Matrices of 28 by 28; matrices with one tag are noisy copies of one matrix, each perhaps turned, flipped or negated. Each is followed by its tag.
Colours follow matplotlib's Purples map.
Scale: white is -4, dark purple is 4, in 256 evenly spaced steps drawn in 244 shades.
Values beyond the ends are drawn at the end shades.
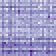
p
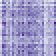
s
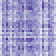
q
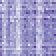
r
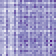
p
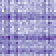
r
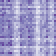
r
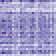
s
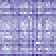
q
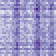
r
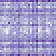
q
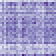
s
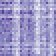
r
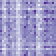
r
